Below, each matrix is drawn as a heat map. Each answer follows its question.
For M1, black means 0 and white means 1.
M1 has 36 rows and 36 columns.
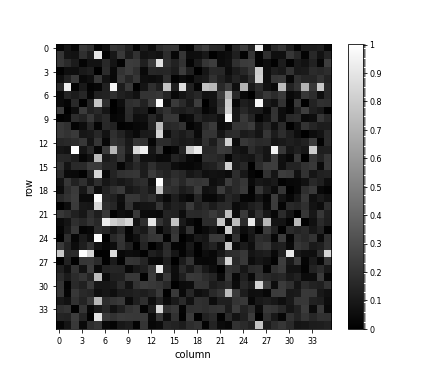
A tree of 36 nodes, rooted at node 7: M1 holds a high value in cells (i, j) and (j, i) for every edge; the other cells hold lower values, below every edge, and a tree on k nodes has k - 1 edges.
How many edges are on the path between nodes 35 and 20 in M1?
4
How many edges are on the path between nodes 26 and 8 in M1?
3
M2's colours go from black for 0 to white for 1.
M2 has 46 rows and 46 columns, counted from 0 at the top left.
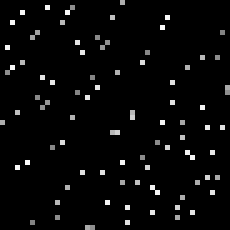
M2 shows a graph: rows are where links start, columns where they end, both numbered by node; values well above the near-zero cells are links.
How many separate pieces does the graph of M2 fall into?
4
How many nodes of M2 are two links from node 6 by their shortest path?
2
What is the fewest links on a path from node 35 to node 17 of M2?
7
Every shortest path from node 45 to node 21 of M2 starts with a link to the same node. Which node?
node 18
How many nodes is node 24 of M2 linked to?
3
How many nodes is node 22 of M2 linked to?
2
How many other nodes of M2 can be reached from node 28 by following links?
9
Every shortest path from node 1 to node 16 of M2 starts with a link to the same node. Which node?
node 9
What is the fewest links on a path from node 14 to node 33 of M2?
5
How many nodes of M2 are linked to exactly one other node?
4
